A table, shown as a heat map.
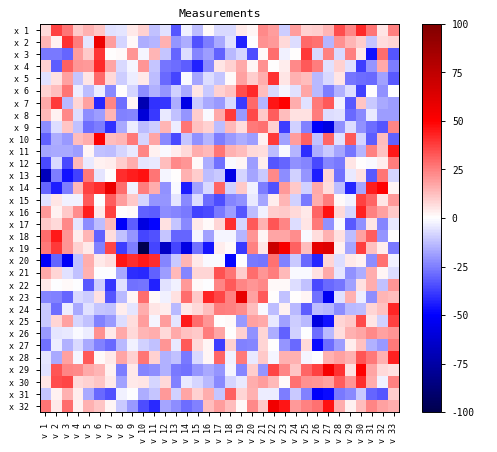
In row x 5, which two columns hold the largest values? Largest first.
v 22, v 6
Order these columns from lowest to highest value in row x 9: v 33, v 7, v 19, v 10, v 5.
v 7, v 5, v 10, v 19, v 33
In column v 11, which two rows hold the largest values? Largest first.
x 20, x 13
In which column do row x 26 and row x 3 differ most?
v 31
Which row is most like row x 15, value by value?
x 16
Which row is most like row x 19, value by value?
x 7
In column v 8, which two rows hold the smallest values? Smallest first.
x 17, x 19
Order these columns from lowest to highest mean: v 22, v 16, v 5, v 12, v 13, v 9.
v 13, v 12, v 16, v 9, v 5, v 22
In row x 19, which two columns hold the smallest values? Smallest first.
v 10, v 12
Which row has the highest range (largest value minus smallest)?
x 19
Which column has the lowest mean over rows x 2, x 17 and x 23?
v 27
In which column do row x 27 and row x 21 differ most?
v 17
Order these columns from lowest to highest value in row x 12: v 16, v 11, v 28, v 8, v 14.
v 28, v 16, v 11, v 8, v 14
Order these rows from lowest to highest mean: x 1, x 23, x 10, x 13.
x 13, x 10, x 23, x 1
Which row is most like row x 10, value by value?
x 3
